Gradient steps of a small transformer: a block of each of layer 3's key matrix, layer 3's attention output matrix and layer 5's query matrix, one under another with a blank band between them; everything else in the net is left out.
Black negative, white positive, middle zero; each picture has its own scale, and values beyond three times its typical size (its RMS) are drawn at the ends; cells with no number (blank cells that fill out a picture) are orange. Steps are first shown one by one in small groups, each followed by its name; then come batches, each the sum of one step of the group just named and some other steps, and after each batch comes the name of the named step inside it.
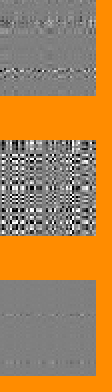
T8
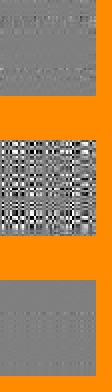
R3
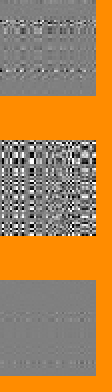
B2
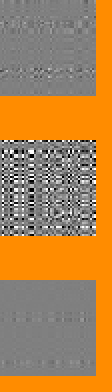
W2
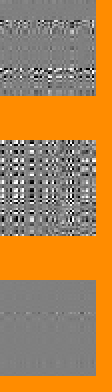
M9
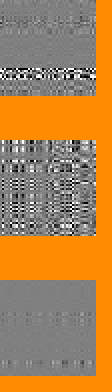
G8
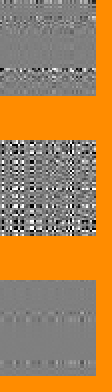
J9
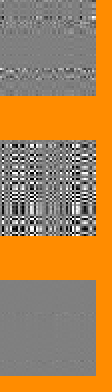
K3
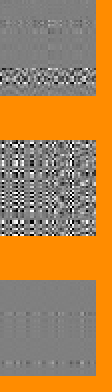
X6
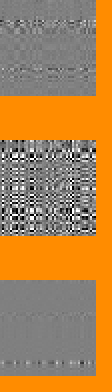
T8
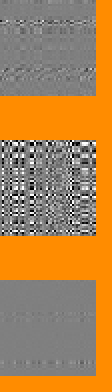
B2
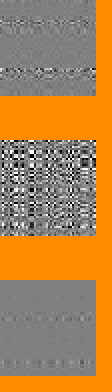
W2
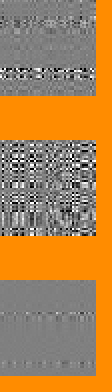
G8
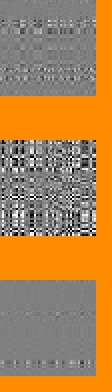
B2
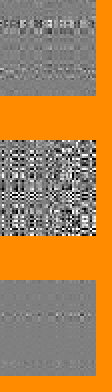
K3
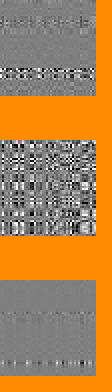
G8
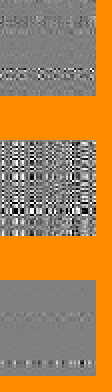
G8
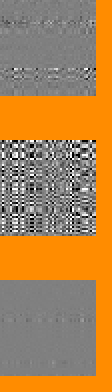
T8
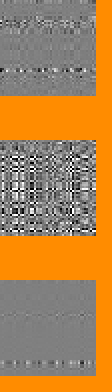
J9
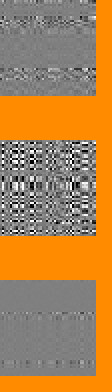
J9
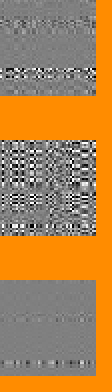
G8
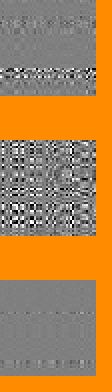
R3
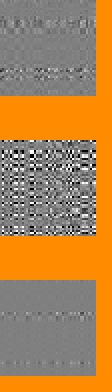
W2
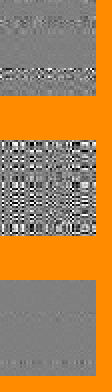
G8
